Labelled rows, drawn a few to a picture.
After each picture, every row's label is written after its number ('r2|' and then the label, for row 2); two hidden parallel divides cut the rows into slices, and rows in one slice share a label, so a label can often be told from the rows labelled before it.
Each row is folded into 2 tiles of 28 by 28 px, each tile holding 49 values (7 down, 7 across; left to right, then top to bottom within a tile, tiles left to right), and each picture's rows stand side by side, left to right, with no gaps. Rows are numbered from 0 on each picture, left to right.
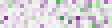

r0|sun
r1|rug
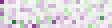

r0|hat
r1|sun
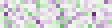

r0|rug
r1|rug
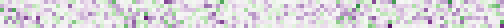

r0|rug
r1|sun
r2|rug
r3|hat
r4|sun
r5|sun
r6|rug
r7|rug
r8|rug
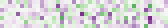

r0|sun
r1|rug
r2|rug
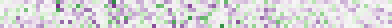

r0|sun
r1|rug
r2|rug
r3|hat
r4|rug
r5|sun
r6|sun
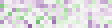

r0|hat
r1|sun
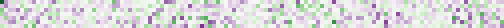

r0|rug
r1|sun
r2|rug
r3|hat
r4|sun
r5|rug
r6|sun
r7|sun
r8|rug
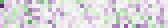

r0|rug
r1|sun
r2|hat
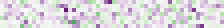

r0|sun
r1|rug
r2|sun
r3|hat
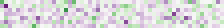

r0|rug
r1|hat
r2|sun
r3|rug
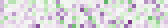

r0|sun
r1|hat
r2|hat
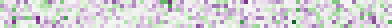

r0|rug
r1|sun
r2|hat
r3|hat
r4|rug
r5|hat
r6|rug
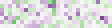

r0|hat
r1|sun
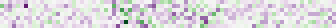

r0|sun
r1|sun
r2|hat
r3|rug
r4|sun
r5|sun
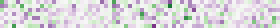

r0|rug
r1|sun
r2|rug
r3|hat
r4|sun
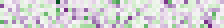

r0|rug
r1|rug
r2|rug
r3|rug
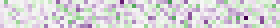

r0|sun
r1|hat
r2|rug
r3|rug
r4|rug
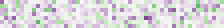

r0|hat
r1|sun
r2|rug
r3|hat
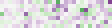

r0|sun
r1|rug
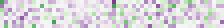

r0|rug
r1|sun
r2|hat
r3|hat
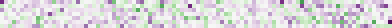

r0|hat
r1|sun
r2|rug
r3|hat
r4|sun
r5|hat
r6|hat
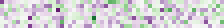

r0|hat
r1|hat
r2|rug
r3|rug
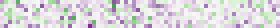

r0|hat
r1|hat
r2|hat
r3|sun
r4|sun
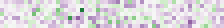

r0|sun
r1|rug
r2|hat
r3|sun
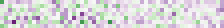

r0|rug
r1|rug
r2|sun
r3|sun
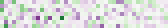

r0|rug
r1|sun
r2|sun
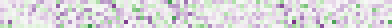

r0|sun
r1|rug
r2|rug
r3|rug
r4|sun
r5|rug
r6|sun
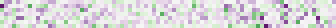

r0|rug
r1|sun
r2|sun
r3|sun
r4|rug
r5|rug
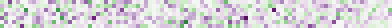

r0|rug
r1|rug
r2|rug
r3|rug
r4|rug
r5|hat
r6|sun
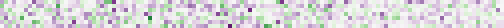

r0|hat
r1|hat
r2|hat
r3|hat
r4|hat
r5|hat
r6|sun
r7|sun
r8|sun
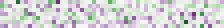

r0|hat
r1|hat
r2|rug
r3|rug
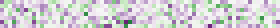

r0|hat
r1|rug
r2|rug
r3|rug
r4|hat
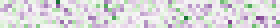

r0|sun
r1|rug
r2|sun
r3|hat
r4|rug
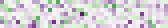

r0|hat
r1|rug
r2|hat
